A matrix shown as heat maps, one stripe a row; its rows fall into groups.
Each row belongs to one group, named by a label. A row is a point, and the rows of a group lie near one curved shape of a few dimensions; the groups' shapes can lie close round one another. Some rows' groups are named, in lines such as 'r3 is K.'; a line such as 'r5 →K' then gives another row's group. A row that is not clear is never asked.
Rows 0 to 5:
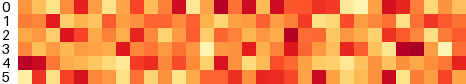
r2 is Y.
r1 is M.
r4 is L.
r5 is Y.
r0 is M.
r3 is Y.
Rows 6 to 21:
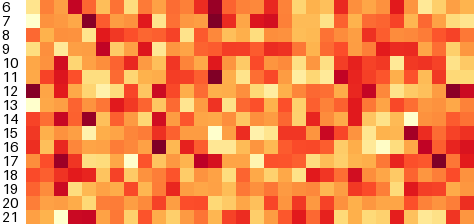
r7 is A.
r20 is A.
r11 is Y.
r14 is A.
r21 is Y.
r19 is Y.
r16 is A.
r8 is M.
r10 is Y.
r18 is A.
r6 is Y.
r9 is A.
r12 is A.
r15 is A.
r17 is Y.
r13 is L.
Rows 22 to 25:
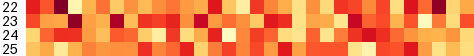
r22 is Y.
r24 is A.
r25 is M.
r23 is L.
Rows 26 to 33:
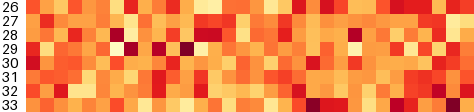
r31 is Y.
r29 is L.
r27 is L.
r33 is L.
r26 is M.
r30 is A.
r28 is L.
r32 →Y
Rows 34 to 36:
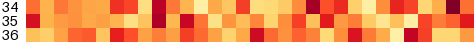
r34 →L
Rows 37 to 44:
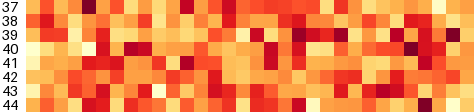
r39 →L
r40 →A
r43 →A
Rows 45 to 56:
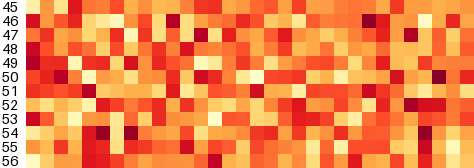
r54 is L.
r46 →A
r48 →L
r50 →Y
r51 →A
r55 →L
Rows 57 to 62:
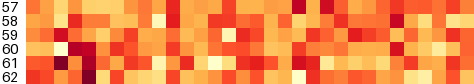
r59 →A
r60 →Y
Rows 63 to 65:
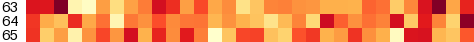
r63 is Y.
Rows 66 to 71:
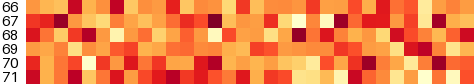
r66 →L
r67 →Y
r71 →L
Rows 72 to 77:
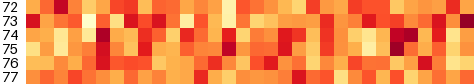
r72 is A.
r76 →L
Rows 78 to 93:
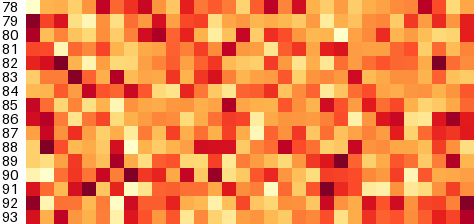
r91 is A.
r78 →A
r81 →A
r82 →Y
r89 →L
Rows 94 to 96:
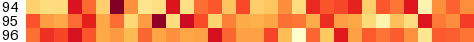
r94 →L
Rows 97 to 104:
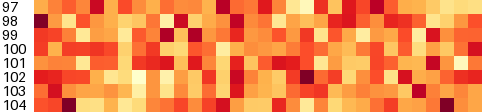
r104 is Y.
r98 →A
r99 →L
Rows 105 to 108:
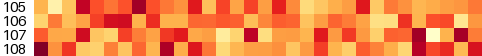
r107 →L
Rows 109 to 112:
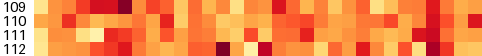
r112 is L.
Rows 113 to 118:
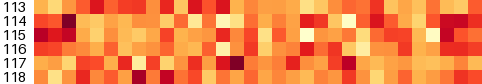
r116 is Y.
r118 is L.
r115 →Y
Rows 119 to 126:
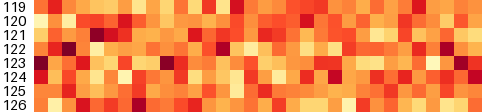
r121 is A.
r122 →Y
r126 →L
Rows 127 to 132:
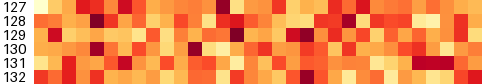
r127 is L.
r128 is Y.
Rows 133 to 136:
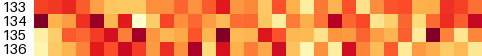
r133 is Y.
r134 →A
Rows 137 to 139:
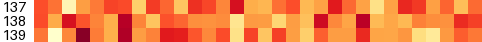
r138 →A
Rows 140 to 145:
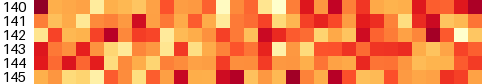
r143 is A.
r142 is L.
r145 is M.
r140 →A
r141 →Y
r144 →A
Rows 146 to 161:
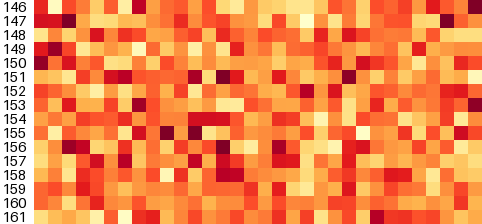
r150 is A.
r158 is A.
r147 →Y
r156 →Y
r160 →Y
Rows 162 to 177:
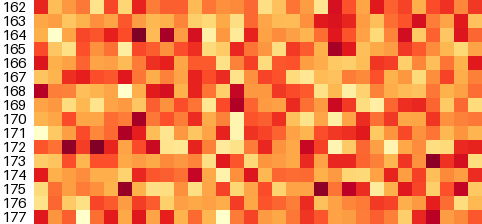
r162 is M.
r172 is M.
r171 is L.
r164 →L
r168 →L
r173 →L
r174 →L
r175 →L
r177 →Y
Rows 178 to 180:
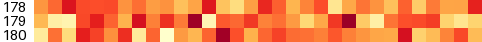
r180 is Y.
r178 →M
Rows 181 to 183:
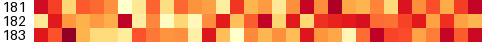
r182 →L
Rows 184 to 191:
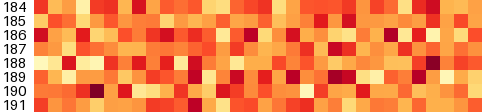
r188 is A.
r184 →Y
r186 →L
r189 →M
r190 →A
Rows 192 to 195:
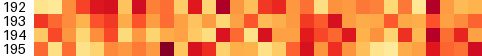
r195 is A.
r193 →Y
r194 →L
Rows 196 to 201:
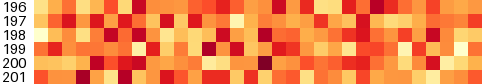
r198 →L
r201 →L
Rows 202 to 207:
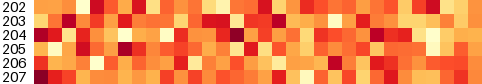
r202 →Y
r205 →L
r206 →M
